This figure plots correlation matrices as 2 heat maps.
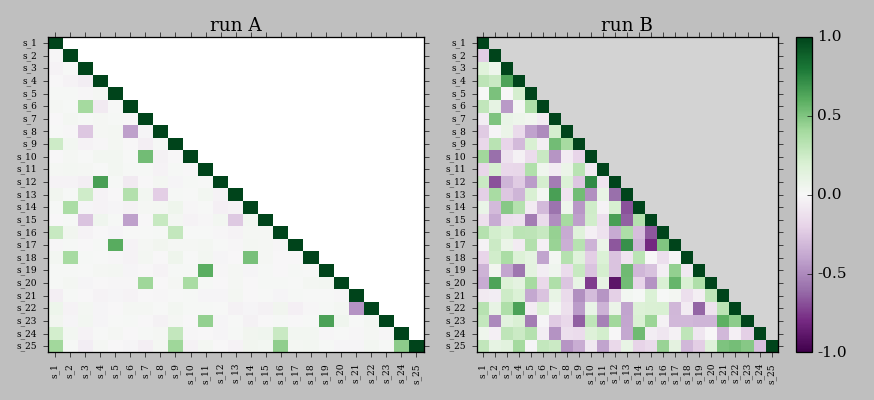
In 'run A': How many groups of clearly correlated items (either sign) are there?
8
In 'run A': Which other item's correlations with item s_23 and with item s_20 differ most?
s_19
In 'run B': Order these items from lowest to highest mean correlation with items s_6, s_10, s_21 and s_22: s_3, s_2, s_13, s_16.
s_13, s_2, s_3, s_16
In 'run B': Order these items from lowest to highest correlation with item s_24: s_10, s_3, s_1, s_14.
s_1, s_10, s_3, s_14
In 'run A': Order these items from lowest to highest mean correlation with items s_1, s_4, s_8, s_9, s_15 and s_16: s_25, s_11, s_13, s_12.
s_13, s_11, s_12, s_25
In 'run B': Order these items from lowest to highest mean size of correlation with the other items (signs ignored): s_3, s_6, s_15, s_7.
s_6, s_3, s_7, s_15
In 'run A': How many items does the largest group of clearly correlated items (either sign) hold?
5
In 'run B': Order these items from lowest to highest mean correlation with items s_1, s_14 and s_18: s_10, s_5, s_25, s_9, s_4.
s_9, s_25, s_5, s_10, s_4
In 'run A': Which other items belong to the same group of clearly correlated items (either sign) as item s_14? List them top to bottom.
s_2, s_18
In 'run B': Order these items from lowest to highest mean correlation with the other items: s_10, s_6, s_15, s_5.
s_15, s_10, s_6, s_5
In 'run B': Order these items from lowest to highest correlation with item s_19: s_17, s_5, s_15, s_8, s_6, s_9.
s_15, s_8, s_6, s_5, s_9, s_17
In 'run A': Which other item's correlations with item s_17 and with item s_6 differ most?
s_5
